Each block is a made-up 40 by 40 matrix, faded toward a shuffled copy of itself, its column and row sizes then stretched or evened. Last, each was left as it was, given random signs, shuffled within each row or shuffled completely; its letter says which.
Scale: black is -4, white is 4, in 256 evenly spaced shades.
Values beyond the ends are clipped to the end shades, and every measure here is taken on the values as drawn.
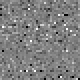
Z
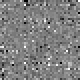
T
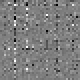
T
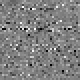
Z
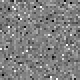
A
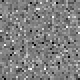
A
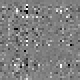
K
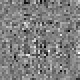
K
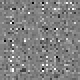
T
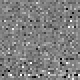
Z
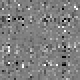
T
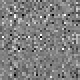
K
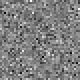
A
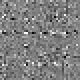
T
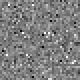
A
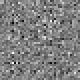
K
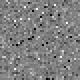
A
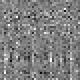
K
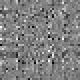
K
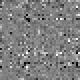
T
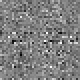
T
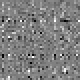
T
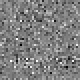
Z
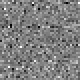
Z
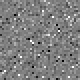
A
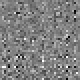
T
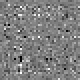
T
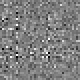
K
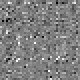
K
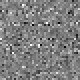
Z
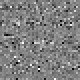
Z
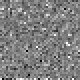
Z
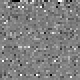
Z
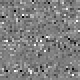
Z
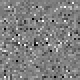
Z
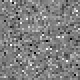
A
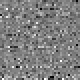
Z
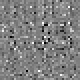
K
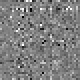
K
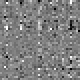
K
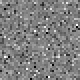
A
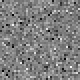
A
